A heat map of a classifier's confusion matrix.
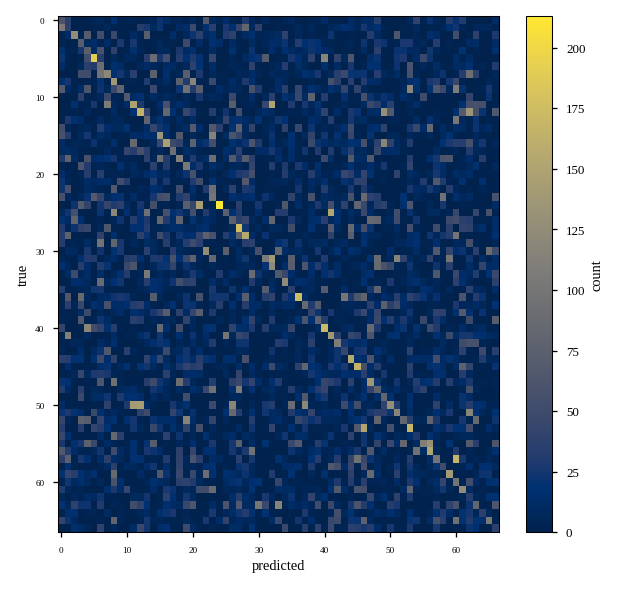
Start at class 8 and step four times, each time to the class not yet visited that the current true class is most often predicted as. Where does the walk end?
53
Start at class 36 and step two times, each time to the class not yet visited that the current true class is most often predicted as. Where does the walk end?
7
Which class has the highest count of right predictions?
24
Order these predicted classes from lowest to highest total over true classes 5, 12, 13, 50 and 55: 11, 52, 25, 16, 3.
3, 25, 52, 16, 11
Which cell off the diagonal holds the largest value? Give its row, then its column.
57, 60
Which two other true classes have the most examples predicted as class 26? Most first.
50, 51
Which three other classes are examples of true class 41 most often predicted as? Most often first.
1, 25, 47
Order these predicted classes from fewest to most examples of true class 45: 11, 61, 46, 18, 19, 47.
11, 47, 18, 19, 46, 61
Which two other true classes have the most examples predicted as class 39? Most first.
37, 63
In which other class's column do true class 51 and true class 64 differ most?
62
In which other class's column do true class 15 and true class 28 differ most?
60
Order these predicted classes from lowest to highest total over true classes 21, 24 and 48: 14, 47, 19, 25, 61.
25, 61, 47, 19, 14
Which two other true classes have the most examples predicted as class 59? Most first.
31, 18
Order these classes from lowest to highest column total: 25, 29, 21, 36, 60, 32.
25, 36, 21, 32, 29, 60
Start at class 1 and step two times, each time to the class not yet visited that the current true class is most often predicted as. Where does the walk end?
22
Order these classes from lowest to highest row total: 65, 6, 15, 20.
6, 20, 15, 65
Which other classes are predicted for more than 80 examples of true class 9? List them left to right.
19, 53, 60
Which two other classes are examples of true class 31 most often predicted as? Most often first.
32, 51
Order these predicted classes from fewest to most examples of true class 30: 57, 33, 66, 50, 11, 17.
11, 50, 17, 66, 57, 33
